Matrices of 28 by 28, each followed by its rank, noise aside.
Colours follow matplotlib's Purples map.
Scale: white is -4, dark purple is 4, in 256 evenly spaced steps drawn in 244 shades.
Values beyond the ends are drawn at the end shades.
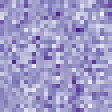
eight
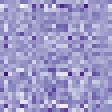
three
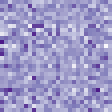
six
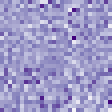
six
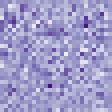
eight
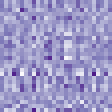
three
